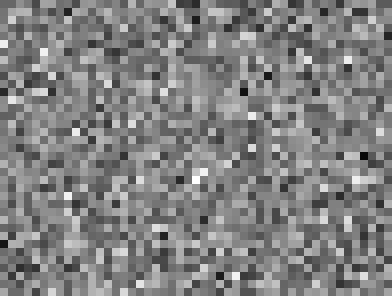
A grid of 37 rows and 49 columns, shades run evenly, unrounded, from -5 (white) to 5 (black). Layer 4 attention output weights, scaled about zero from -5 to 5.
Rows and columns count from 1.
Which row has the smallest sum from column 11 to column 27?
11
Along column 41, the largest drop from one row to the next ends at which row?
27
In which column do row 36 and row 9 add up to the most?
44
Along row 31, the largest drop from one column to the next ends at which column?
2
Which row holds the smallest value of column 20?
29
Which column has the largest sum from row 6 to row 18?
12
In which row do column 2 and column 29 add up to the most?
4
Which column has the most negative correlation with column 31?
19
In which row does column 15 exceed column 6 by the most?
7
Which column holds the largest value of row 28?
26
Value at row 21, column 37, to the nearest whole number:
0
